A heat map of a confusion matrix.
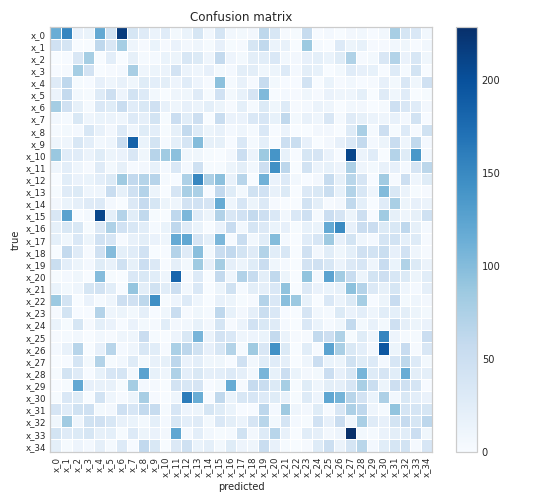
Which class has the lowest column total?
x_22
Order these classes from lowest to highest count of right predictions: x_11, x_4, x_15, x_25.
x_4, x_11, x_25, x_15
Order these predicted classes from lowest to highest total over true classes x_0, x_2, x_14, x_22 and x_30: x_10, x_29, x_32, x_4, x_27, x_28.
x_29, x_10, x_32, x_28, x_4, x_27
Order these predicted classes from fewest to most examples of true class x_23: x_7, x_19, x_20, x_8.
x_7, x_8, x_20, x_19
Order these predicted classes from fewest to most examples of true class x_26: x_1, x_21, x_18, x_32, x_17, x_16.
x_17, x_1, x_21, x_32, x_16, x_18
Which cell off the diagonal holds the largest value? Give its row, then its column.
x_33, x_27
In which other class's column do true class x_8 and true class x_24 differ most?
x_28
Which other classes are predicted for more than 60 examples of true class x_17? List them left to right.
x_11, x_12, x_15, x_20, x_25
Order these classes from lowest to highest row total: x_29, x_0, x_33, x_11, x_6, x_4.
x_4, x_6, x_11, x_33, x_29, x_0
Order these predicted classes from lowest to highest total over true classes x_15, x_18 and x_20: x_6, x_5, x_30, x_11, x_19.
x_6, x_5, x_19, x_30, x_11
